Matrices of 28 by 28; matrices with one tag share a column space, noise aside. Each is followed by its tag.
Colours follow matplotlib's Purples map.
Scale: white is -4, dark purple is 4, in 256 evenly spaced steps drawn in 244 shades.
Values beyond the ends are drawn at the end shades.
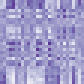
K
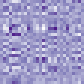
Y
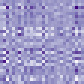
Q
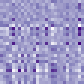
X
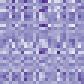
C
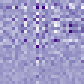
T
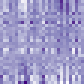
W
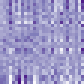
W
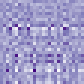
X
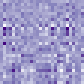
X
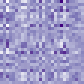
C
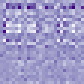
T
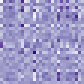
C
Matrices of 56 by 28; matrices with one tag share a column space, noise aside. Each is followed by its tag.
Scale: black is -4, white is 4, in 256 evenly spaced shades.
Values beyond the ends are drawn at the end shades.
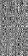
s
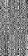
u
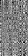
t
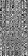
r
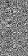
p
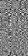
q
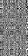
u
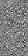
p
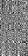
t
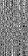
s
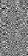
p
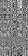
r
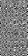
p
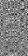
q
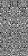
p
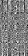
t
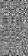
q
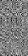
q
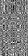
t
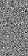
p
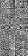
u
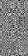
q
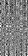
s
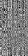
r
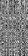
t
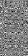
p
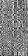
r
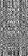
r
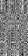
t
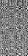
u
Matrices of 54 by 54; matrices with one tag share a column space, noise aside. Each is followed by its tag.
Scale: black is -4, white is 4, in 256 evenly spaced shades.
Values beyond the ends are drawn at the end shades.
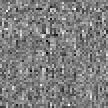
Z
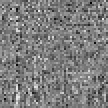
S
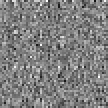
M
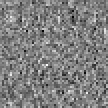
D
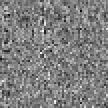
D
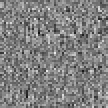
Z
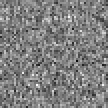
D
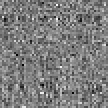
S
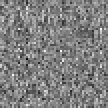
D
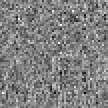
S
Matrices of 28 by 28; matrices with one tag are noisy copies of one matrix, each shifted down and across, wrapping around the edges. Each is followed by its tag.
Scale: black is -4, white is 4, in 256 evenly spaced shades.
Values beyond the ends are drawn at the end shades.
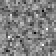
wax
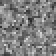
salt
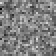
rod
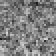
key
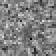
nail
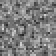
wax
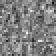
salt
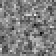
salt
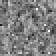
salt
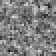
key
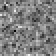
nail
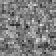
key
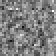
salt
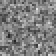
nail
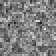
rod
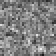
key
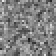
salt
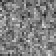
wax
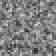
wax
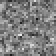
key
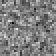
rod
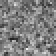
key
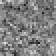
key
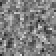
salt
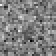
nail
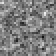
nail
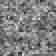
nail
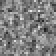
salt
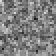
wax
